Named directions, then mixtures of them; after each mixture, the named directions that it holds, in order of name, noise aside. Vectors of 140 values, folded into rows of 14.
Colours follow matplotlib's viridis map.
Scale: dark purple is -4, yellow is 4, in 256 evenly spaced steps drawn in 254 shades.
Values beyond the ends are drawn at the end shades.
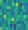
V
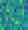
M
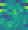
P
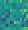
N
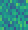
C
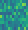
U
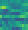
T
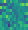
C, P, V.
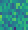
C, U.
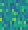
C, M, P.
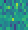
U, V.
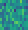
M.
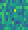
M.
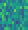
M.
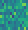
U.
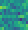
C, T.
